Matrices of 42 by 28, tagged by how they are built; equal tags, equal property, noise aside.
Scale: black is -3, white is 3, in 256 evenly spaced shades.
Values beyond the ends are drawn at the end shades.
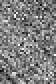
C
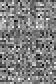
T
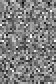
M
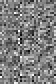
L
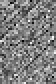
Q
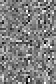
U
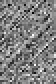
Q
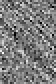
C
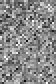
Q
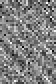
C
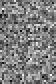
T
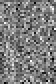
T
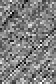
Q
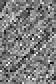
Q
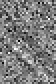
C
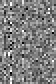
U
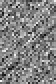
Q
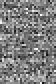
T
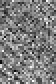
C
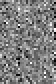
U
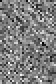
C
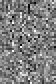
U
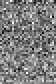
M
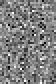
U
